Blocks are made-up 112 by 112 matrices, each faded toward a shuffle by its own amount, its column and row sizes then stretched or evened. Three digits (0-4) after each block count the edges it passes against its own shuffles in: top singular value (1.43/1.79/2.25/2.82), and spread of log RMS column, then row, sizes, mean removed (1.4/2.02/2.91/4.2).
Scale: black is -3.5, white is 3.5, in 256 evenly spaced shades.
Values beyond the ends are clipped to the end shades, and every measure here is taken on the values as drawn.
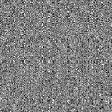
3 2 1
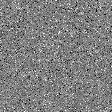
0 0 1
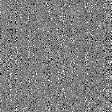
2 3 1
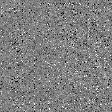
0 2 1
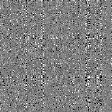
3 3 2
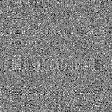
3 0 2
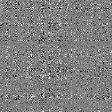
0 3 3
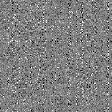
2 3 1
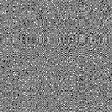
4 1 1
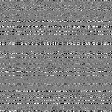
4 0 4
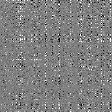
3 3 3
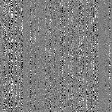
1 4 0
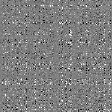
1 3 3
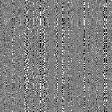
4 4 0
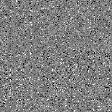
2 2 2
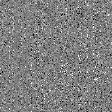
0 3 0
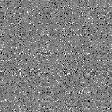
3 1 2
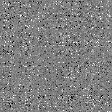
1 2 2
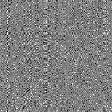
4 2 0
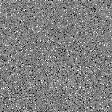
2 0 1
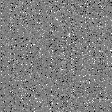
1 2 0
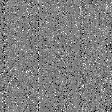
2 2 0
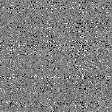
1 2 3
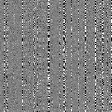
4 4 0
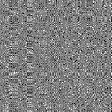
4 2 0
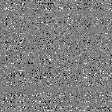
1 2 3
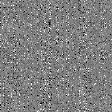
1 3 1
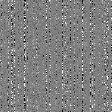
1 4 0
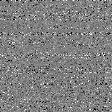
0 0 3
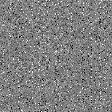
1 2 0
